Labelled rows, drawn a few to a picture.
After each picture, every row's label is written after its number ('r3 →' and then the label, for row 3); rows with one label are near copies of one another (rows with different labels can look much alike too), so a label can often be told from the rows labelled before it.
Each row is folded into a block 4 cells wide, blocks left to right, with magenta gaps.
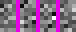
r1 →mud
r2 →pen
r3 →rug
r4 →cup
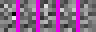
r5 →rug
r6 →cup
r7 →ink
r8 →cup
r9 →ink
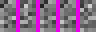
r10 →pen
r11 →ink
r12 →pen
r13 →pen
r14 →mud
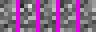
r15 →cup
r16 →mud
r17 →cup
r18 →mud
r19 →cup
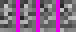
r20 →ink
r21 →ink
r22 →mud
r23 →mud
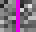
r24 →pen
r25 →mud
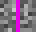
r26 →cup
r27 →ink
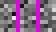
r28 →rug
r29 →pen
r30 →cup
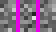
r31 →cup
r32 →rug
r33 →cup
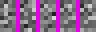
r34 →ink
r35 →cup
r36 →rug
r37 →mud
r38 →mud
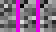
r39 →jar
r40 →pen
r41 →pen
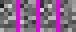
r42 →mud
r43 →pen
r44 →mud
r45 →cup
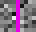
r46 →rug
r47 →pen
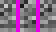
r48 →jar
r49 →pen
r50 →jar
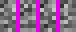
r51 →cup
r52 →jar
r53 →cup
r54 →ink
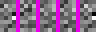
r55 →rug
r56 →jar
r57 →cup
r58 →cup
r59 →rug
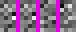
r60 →rug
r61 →rug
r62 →pen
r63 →mud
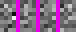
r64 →rug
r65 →ink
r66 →cup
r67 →mud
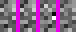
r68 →cup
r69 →cup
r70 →rug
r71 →cup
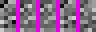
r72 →pen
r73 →mud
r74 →mud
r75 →pen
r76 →cup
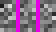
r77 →mud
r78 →cup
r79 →rug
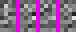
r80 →ink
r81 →rug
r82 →jar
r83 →rug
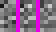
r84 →pen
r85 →mud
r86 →mud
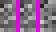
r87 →mud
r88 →mud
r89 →pen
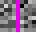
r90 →jar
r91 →pen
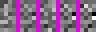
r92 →ink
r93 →rug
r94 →cup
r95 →rug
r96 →rug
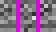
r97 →jar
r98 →rug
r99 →jar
